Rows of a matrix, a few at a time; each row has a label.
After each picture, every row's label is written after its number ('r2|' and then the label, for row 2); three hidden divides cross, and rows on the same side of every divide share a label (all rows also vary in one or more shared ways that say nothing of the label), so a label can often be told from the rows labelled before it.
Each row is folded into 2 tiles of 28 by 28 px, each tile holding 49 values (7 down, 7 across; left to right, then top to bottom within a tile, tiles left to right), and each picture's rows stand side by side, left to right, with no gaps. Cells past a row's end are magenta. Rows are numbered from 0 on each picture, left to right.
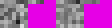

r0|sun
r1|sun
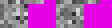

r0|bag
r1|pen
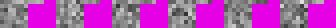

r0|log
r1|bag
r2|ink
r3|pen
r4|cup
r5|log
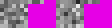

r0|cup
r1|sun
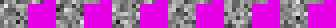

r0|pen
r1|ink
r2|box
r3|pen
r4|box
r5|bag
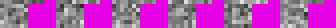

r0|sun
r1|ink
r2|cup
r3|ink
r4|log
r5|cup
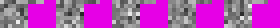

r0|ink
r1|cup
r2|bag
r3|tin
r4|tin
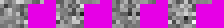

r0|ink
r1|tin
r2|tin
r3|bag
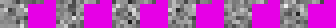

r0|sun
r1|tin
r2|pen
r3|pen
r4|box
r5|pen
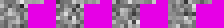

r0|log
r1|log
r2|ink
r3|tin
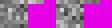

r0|log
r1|sun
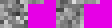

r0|tin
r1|ink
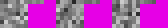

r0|tin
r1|pen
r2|cup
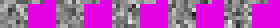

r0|pen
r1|tin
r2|log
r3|cup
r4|cup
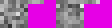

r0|box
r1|log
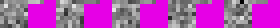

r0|box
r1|pen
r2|pen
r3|cup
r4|tin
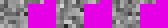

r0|cup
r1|box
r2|tin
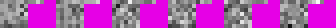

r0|box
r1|log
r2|ink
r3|box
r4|ink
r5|box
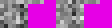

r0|log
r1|tin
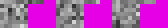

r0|sun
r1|ink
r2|box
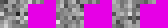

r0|tin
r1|bag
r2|bag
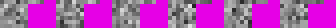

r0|pen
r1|box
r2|ink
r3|sun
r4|pen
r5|sun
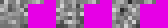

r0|box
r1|box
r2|pen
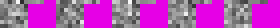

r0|bag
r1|ink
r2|bag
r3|bag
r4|sun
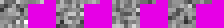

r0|ink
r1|box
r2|cup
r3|sun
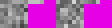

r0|log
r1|ink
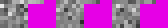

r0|log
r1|pen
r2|pen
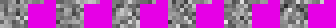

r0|tin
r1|log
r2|ink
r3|tin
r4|bag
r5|ink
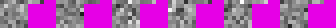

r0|pen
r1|cup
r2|ink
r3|pen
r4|ink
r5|box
